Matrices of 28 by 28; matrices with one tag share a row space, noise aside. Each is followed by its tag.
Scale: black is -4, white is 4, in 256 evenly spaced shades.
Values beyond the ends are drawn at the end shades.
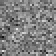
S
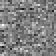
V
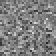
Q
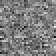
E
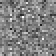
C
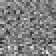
Q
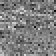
V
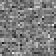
V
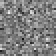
Q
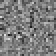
Q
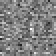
Q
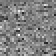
E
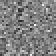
Q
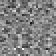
Q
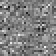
E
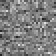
E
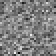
Q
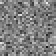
Q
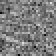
S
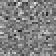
Q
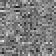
S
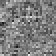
S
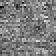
E
